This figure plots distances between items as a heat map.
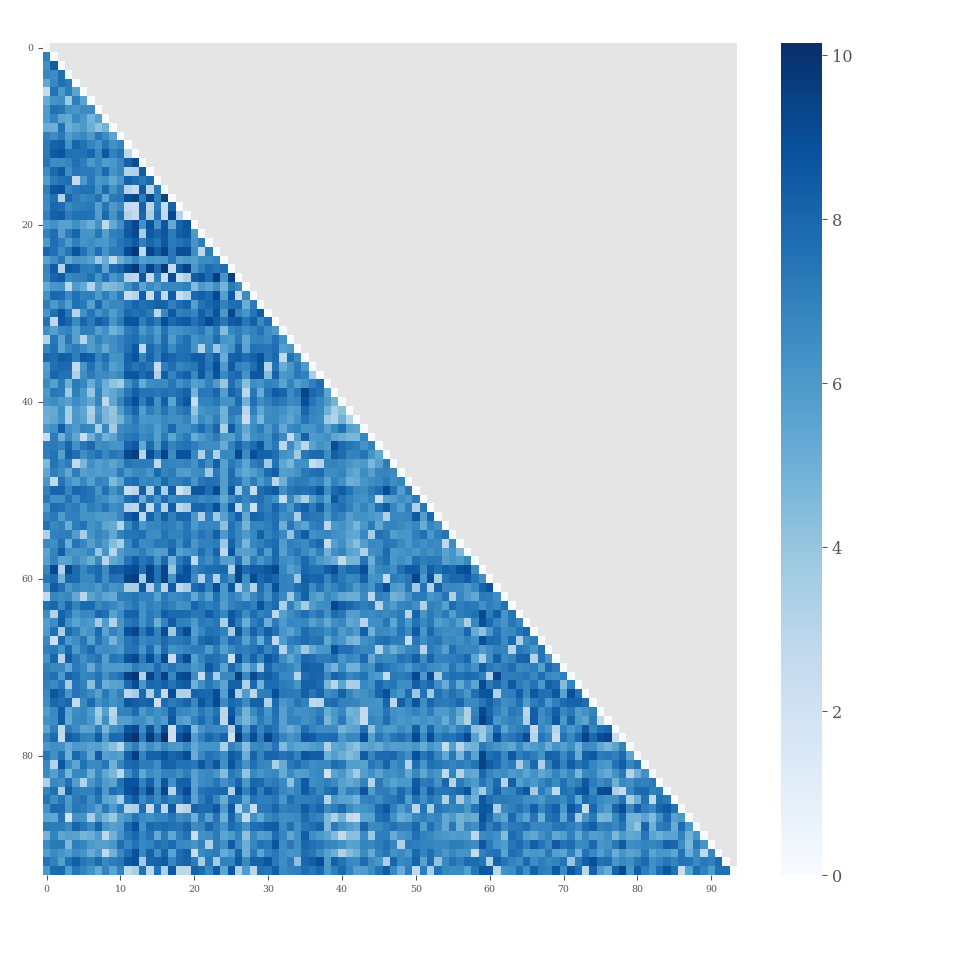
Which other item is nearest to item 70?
29
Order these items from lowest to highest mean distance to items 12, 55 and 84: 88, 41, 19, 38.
19, 41, 38, 88
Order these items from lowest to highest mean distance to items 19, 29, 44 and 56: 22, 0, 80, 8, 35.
0, 8, 80, 22, 35
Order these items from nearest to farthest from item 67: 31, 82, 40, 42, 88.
31, 42, 82, 40, 88
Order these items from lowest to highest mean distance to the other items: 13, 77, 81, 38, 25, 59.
38, 77, 13, 81, 25, 59
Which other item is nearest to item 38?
82
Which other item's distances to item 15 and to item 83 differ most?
74
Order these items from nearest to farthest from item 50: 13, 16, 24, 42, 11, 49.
11, 16, 24, 42, 49, 13
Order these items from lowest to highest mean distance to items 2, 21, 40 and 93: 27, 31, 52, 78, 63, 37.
27, 78, 52, 63, 37, 31
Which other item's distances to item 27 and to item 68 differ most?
39
